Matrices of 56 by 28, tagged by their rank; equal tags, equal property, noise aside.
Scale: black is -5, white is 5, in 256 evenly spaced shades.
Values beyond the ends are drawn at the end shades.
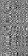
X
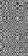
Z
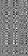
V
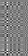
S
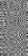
Z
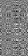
Z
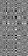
V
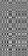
S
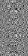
X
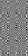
V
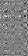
Z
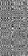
Z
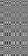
S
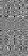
Z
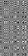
V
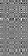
V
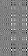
S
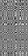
V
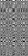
V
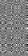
V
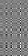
S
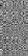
X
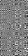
X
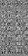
X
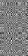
Z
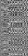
Z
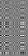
S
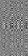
V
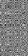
X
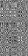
X
